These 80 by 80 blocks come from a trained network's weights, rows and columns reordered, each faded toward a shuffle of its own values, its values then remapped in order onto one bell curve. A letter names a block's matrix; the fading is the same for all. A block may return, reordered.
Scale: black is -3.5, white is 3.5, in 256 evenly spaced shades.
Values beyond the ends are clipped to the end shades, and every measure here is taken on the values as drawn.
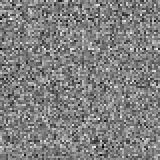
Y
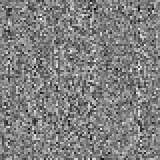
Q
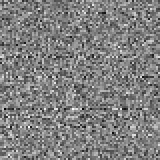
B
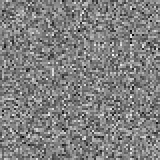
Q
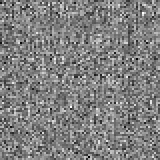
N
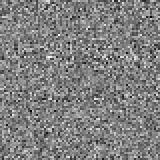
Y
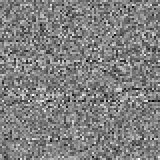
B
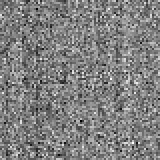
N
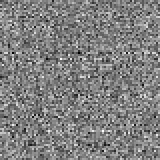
B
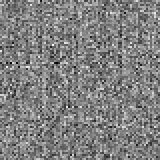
N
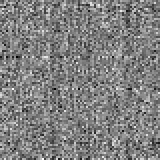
N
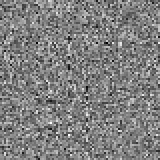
Q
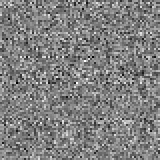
B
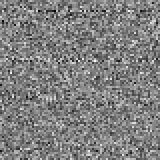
Y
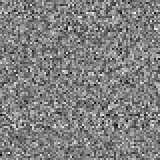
Y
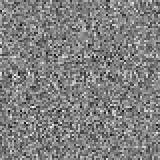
Y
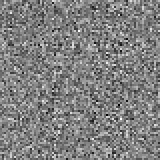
Q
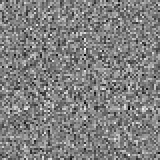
Q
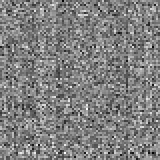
N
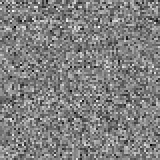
Y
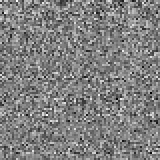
Y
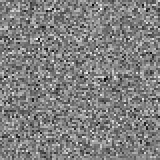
Y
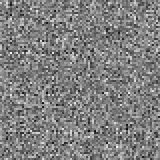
Q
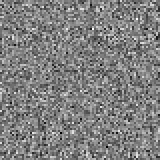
Y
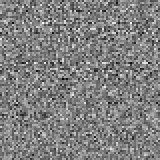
B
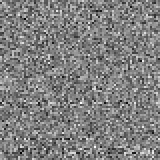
Y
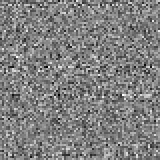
Y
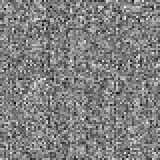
N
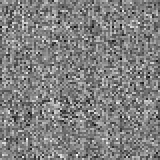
N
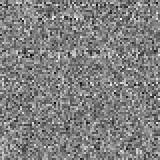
Y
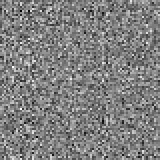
Q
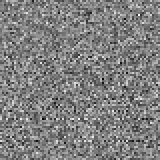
Y
